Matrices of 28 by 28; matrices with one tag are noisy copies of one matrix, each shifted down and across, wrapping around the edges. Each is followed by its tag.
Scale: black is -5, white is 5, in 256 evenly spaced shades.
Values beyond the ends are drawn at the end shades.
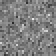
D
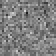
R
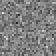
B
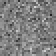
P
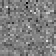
R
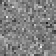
D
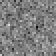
D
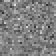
P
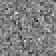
D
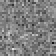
P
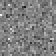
B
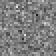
D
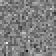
D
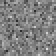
B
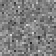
D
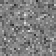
P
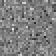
D
